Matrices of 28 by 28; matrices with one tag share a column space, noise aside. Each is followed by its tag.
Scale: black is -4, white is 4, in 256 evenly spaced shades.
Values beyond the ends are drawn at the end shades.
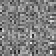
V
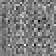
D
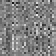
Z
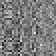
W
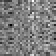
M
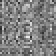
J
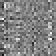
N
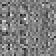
D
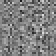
Z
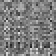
N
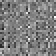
N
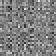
M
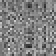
N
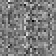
D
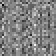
D
